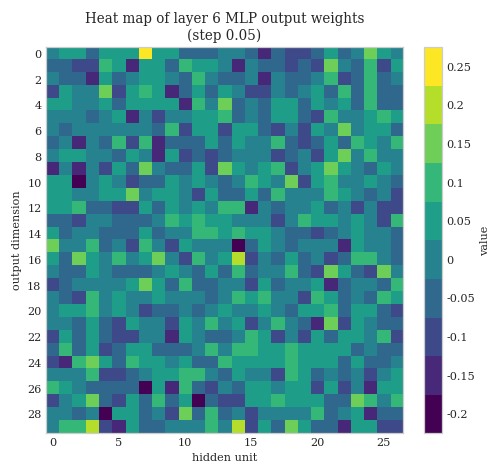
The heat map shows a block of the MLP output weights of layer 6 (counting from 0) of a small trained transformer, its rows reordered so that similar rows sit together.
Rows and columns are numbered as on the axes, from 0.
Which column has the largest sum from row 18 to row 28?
3
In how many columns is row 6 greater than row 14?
10
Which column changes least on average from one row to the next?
16
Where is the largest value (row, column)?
0, 7
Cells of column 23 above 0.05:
3
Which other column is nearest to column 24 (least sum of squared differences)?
4
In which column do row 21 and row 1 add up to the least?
20
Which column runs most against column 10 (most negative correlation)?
24
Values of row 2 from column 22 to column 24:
-0.1 -0.05 0.1
